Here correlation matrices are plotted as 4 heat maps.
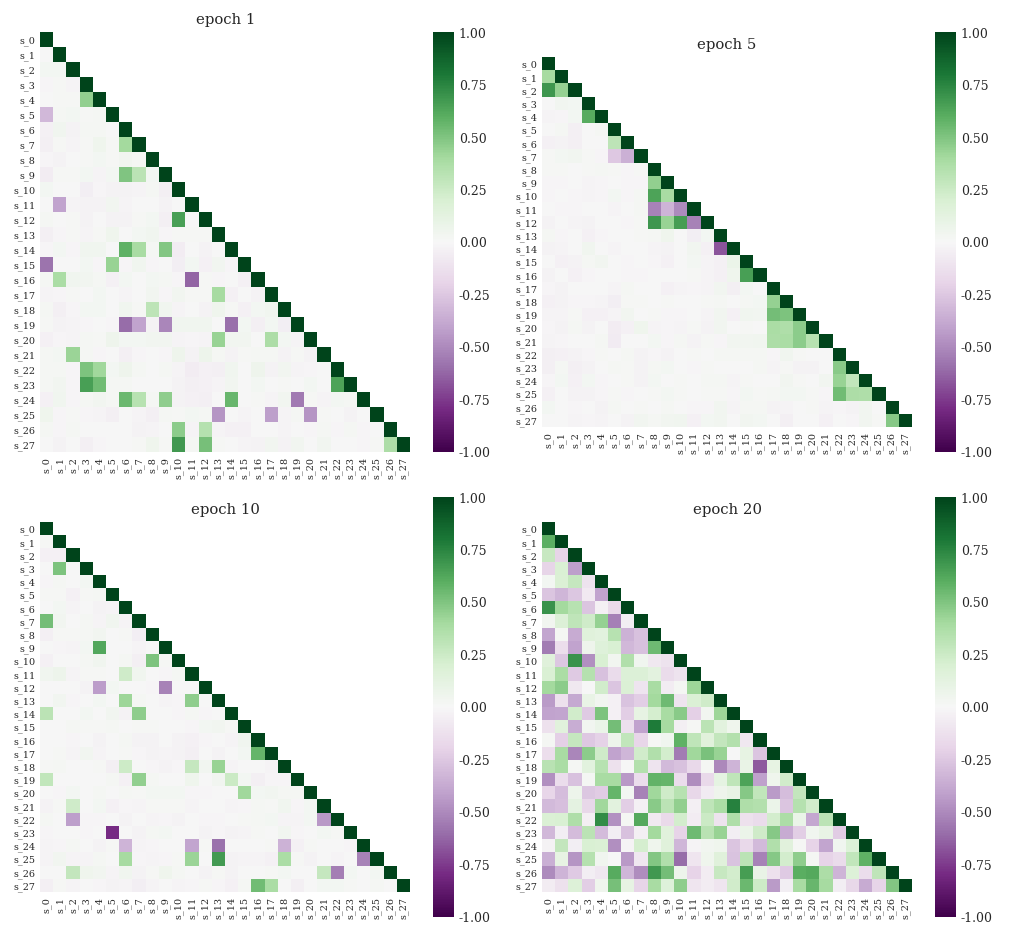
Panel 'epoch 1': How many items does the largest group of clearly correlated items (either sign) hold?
6
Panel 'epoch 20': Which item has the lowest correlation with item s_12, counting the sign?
s_5
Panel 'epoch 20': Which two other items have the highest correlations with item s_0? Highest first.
s_6, s_1
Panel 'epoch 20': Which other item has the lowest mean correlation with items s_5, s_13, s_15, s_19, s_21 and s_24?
s_0
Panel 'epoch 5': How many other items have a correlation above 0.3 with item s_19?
4
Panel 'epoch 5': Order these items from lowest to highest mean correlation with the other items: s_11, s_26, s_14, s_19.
s_11, s_14, s_26, s_19
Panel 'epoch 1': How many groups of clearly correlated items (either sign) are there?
8
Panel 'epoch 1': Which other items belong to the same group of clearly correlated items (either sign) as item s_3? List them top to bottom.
s_4, s_22, s_23
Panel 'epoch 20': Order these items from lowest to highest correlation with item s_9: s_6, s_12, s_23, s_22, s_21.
s_6, s_22, s_12, s_23, s_21
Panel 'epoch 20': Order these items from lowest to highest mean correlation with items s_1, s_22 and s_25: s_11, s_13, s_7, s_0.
s_13, s_11, s_0, s_7
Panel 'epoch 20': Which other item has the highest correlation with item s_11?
s_23
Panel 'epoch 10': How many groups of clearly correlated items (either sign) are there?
9
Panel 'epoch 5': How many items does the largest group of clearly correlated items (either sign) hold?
5
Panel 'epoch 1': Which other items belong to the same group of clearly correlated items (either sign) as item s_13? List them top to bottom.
s_17, s_20, s_25
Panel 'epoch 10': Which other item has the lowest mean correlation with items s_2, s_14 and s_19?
s_22
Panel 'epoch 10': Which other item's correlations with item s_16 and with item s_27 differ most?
s_17
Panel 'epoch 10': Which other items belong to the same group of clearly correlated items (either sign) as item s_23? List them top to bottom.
s_5
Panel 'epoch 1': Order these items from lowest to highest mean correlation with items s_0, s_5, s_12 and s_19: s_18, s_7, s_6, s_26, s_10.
s_6, s_7, s_18, s_26, s_10
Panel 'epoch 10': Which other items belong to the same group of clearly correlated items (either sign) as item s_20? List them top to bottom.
s_15
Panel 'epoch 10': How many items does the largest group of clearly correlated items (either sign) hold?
6
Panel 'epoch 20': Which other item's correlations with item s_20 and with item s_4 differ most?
s_22
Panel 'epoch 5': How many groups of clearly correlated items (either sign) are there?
9
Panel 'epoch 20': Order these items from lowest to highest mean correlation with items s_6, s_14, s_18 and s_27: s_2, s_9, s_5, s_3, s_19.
s_3, s_9, s_5, s_19, s_2
